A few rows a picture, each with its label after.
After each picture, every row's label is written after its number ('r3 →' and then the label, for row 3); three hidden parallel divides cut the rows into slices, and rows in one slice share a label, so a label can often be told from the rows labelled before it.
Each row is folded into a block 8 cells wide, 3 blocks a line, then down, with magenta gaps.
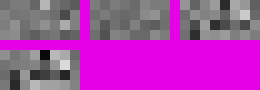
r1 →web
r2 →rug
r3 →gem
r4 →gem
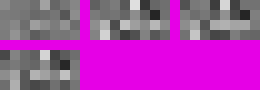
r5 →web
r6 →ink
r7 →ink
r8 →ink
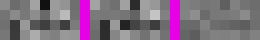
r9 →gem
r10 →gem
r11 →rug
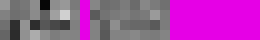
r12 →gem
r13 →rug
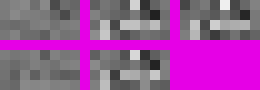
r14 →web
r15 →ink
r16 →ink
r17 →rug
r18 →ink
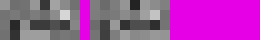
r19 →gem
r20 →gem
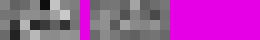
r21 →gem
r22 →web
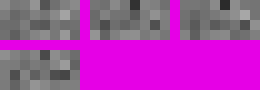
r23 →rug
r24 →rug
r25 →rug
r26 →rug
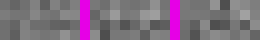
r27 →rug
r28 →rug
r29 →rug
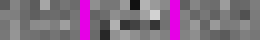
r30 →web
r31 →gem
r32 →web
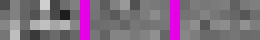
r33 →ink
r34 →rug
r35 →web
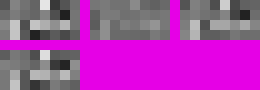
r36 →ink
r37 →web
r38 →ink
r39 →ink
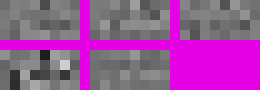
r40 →rug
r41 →web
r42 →rug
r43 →gem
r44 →web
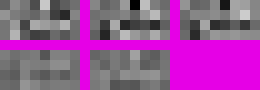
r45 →ink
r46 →gem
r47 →gem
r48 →rug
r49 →web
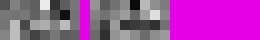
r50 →ink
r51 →gem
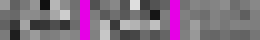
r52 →gem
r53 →ink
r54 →web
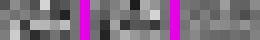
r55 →ink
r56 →gem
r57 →web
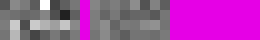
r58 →ink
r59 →web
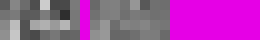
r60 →ink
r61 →web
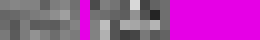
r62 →rug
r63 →ink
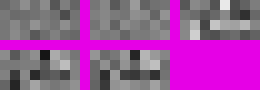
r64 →web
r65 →web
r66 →ink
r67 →gem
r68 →gem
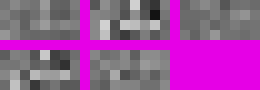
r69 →web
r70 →ink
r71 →rug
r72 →ink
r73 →rug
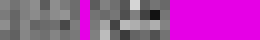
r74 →rug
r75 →ink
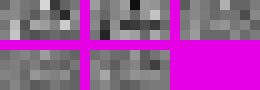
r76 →ink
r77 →gem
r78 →web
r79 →web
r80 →web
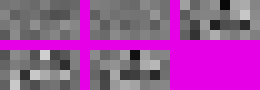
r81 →web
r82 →rug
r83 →gem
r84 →ink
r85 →gem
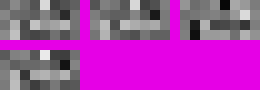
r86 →ink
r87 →ink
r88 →gem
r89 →ink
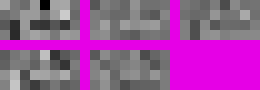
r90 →gem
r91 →web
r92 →rug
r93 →ink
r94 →web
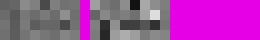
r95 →rug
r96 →gem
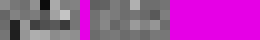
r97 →gem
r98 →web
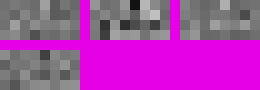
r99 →web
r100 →gem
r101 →web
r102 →rug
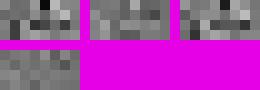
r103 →gem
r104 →web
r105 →gem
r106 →web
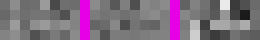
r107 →web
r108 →rug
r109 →ink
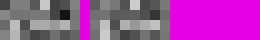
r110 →ink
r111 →ink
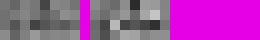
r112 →rug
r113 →gem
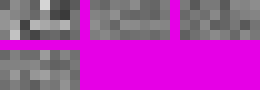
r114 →ink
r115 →web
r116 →rug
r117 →web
